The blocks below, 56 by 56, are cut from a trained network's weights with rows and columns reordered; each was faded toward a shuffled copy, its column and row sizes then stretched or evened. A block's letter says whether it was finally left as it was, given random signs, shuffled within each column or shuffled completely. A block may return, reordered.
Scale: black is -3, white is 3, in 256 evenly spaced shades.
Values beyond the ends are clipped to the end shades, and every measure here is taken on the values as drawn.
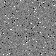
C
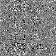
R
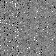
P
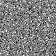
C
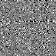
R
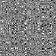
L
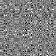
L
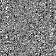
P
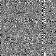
R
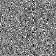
P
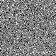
C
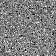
C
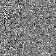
R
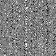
P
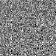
R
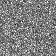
C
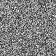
C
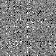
L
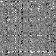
L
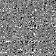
R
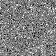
C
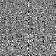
L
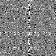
L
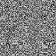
L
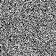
C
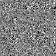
R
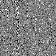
P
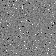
C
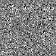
R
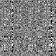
L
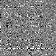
L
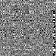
L
